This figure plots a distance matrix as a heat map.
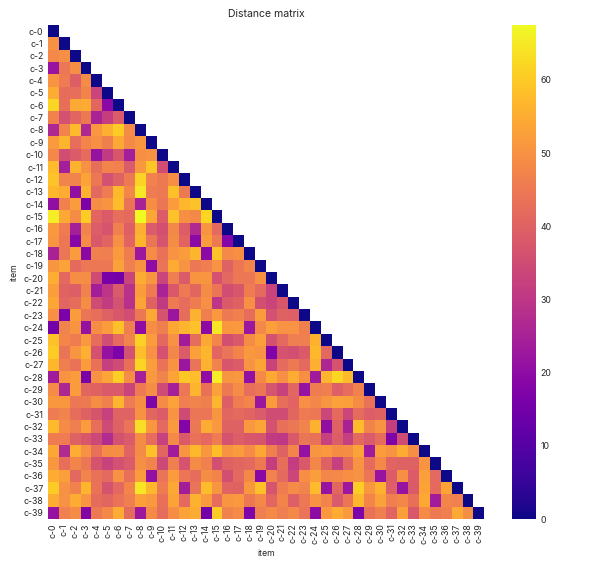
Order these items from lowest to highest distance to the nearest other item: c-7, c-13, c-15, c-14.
c-14, c-13, c-7, c-15
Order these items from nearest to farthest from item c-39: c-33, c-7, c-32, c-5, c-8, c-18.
c-18, c-8, c-33, c-7, c-5, c-32
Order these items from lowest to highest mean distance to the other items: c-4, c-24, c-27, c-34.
c-4, c-27, c-24, c-34
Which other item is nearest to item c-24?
c-0
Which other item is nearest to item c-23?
c-1
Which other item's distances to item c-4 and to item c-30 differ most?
c-9
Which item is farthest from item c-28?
c-15
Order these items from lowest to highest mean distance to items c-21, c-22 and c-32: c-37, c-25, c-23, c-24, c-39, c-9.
c-25, c-37, c-23, c-9, c-39, c-24
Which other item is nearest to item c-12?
c-32
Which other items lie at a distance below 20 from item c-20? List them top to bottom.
c-5, c-6, c-26
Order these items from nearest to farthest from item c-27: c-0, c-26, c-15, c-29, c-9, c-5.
c-5, c-26, c-29, c-15, c-9, c-0
